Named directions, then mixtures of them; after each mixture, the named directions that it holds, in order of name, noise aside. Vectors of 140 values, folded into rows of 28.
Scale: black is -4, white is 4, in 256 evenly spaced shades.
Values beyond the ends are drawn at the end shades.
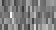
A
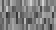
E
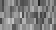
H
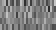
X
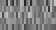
X.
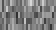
E.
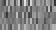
X.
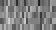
H, X.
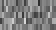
E, H, X.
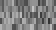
H.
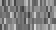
A, X.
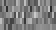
E, H, X.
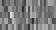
A.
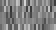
A, X.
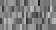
E, H, X.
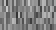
E, X.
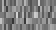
E, H, X.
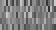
X.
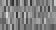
X.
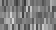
A, H, X.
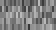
A, E.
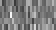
A.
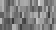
H.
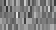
E, X.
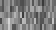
H.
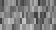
H.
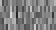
A, E, X.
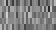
X.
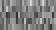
E.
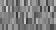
E, X.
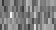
A.
